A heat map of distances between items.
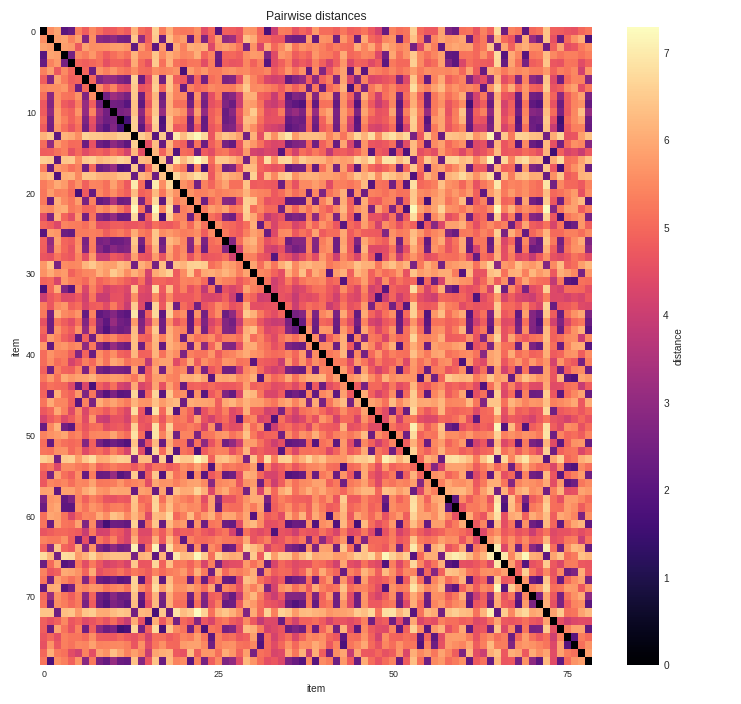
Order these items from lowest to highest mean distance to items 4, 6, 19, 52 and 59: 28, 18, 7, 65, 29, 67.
28, 7, 67, 29, 18, 65
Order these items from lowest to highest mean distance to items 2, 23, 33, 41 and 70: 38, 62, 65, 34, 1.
62, 1, 34, 38, 65
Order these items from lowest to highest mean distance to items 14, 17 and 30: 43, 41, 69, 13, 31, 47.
41, 47, 31, 69, 43, 13
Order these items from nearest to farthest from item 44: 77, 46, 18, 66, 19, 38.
38, 46, 77, 66, 19, 18
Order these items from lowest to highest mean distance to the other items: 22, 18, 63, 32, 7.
32, 63, 7, 22, 18
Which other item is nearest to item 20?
5
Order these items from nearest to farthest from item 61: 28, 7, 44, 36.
36, 28, 44, 7
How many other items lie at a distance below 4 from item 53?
8
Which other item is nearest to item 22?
52
